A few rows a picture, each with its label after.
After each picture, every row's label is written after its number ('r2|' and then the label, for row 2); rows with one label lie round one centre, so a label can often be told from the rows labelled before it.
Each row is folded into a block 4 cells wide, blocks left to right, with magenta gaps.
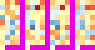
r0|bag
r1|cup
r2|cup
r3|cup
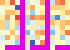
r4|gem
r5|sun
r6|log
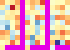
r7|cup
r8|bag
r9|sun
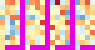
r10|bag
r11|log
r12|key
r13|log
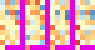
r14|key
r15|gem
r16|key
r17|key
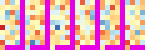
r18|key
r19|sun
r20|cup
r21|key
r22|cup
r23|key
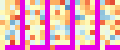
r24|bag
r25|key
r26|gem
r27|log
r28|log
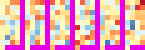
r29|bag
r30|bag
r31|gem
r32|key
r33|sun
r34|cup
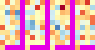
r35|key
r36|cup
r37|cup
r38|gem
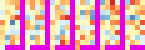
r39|bag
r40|bag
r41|bag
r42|key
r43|log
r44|log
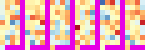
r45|bag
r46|sun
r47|gem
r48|key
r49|log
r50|gem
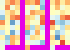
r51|bag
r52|gem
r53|bag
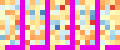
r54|gem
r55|key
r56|cup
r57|key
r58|cup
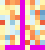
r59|bag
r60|key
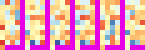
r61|key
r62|sun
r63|sun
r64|sun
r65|bag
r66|sun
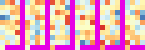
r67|log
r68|bag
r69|gem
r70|sun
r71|key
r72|key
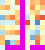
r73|sun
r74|bag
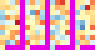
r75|sun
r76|key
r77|log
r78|cup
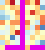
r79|log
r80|gem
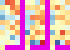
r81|log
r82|sun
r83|sun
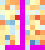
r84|bag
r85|sun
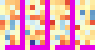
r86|bag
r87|sun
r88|bag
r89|key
